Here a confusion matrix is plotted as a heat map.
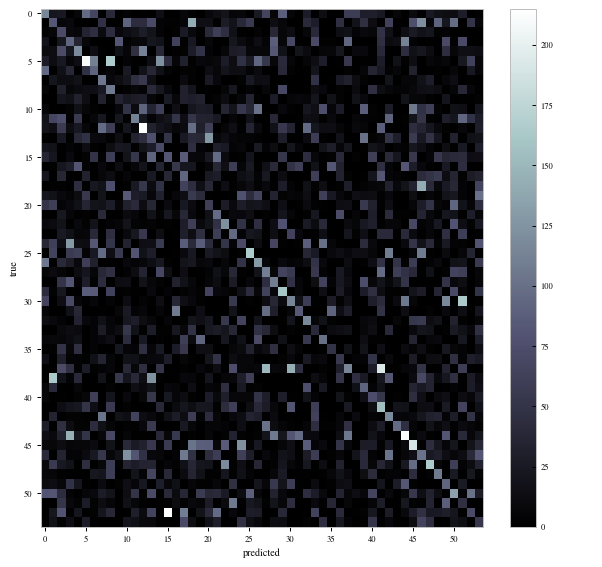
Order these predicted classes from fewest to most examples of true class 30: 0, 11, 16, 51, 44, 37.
11, 37, 16, 0, 44, 51
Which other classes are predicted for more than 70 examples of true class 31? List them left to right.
16, 27, 35
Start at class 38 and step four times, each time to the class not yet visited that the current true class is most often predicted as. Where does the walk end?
10
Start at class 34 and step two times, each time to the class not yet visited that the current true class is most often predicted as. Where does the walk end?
53
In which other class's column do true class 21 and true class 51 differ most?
23
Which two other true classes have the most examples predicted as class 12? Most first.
4, 10
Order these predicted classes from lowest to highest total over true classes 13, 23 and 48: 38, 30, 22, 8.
38, 22, 30, 8
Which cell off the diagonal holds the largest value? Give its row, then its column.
52, 15
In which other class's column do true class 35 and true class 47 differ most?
22
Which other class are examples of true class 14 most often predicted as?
18
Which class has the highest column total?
45
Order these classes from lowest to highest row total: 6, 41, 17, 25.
6, 17, 41, 25
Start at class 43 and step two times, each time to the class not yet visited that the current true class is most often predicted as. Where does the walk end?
41
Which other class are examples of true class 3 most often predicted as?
44
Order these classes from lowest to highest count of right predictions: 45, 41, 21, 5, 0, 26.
21, 0, 26, 41, 45, 5
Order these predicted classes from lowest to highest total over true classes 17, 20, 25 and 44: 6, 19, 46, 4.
19, 6, 4, 46
